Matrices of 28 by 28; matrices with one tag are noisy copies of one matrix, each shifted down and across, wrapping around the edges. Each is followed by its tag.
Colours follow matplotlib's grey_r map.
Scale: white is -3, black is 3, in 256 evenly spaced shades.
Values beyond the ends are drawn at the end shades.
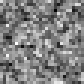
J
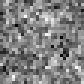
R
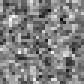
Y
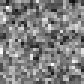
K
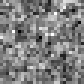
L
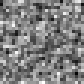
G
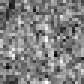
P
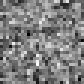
K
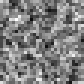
Y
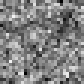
P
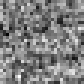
K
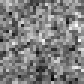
P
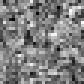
L
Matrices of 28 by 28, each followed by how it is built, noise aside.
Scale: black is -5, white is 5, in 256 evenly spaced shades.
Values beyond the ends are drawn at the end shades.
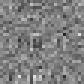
low rank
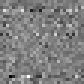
uneven rows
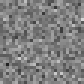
noise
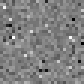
sparse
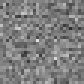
low rank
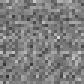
repeating columns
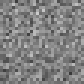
repeating columns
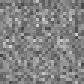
repeating columns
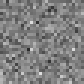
noise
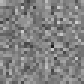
low rank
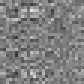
low rank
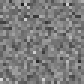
repeating columns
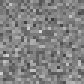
noise
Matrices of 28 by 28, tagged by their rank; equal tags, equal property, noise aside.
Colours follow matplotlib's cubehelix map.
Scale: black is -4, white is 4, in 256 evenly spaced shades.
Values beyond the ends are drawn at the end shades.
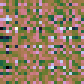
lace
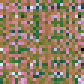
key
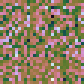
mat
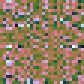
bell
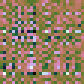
lace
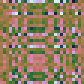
lace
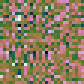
mat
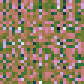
bell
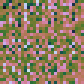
key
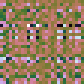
lace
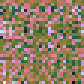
mat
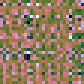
bell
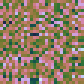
key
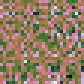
mat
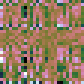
lace
